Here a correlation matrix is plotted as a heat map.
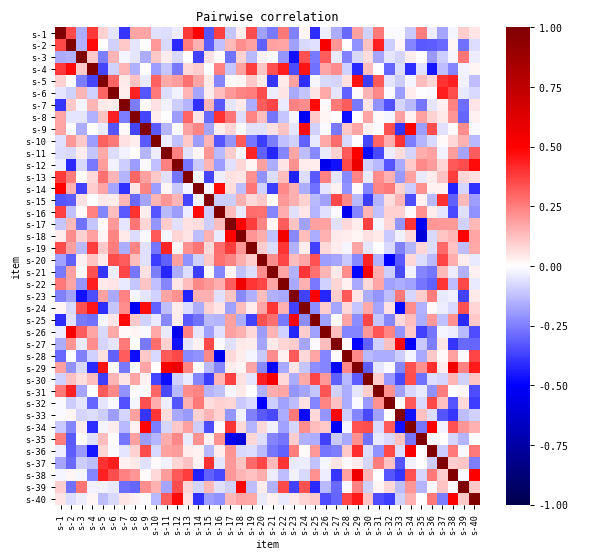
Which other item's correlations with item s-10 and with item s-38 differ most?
s-33
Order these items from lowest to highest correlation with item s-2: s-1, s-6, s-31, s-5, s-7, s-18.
s-6, s-5, s-7, s-18, s-1, s-31
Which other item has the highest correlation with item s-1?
s-14
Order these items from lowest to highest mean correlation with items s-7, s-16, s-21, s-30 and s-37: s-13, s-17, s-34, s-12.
s-12, s-13, s-34, s-17
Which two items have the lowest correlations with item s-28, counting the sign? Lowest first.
s-16, s-8
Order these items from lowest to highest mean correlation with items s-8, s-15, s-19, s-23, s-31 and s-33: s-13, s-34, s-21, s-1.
s-34, s-21, s-13, s-1
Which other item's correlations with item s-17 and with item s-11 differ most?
s-30
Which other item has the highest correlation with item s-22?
s-18
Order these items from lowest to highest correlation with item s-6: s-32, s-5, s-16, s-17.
s-32, s-16, s-17, s-5
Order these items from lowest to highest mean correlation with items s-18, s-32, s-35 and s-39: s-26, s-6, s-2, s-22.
s-2, s-26, s-6, s-22
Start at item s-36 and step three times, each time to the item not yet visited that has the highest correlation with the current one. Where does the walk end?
s-24
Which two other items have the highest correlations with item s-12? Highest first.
s-29, s-40
